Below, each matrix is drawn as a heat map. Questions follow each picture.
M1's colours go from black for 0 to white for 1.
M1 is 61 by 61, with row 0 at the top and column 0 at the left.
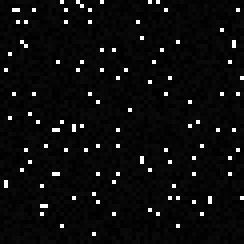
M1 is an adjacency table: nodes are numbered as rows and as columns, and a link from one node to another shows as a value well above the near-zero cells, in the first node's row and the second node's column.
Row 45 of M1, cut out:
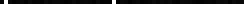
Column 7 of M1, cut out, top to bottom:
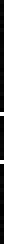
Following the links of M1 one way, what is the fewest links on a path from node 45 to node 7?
2
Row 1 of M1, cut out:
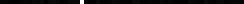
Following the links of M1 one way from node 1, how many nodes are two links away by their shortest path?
1
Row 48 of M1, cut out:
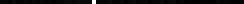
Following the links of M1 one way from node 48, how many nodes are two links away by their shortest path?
6
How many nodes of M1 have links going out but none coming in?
11
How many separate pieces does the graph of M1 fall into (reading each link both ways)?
3
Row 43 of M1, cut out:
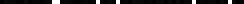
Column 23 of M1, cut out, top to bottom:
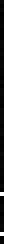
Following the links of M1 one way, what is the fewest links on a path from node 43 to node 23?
2
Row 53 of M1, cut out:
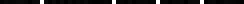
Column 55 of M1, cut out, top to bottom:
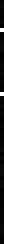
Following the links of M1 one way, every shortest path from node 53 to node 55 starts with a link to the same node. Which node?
node 28
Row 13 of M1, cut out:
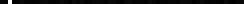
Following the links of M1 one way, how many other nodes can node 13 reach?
8
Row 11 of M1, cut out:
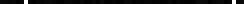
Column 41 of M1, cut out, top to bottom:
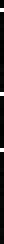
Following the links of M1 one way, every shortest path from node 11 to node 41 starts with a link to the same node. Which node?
node 58
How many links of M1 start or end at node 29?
5
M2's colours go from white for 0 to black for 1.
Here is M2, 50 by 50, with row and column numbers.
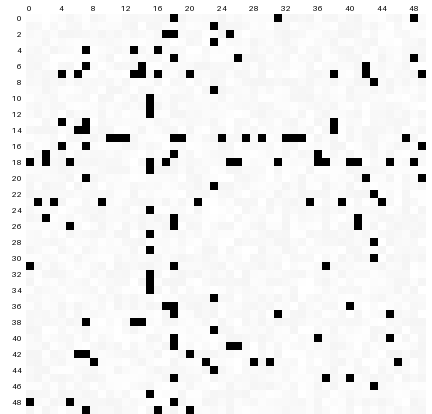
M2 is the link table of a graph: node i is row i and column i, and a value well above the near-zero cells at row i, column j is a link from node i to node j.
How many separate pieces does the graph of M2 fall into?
4
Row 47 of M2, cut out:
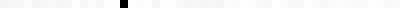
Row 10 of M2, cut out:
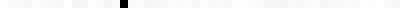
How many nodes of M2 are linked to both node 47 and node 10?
1
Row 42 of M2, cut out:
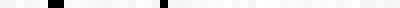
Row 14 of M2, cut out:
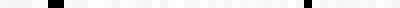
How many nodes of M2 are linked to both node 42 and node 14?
2
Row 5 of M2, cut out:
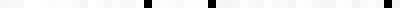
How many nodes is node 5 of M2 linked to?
3
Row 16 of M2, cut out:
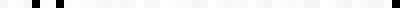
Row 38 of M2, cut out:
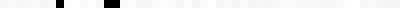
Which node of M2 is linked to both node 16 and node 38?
node 7
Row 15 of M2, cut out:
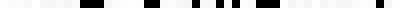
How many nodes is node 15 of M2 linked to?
12
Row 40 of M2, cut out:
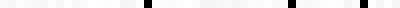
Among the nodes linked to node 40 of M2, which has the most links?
node 18
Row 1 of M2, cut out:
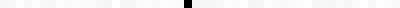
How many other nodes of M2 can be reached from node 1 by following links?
7
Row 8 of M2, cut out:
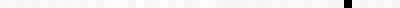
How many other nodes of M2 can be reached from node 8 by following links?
5
